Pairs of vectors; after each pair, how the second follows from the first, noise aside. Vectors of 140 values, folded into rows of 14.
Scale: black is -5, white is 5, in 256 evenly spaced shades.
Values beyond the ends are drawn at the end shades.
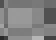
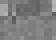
wrapped around, negated, partly zeroed.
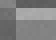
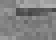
negated, partly zeroed.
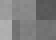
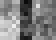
wrapped around, negated, scaled up.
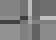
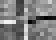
reversed, scaled up.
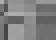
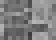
wrapped around.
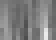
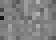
wrapped around, negated, partly zeroed.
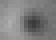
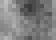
wrapped around.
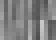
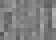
wrapped around, shrunk.
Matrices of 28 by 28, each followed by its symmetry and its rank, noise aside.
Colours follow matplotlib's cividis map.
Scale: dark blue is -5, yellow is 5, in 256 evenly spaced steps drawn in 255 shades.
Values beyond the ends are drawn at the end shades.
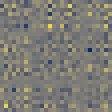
no symmetry, rank four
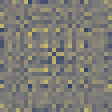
symmetric, rank four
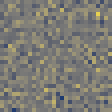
no symmetry, rank eight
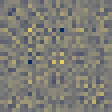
symmetric, rank six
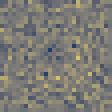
symmetric, rank eight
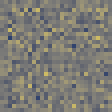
antisymmetric, rank six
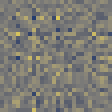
antisymmetric, rank four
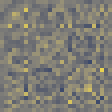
symmetric, rank four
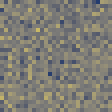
no symmetry, rank eight
